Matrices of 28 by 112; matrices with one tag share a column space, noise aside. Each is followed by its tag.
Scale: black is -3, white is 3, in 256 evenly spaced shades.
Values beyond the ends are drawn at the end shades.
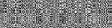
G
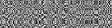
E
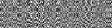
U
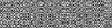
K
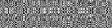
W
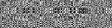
W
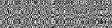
E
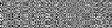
K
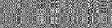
G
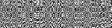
U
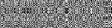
W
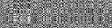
G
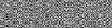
K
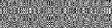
W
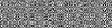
K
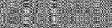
G
